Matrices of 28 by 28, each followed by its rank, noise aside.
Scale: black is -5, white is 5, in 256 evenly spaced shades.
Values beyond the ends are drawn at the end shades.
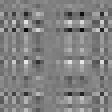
one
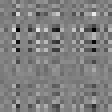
one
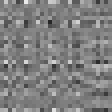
two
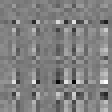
one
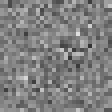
six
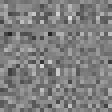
four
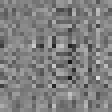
three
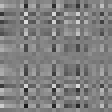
one
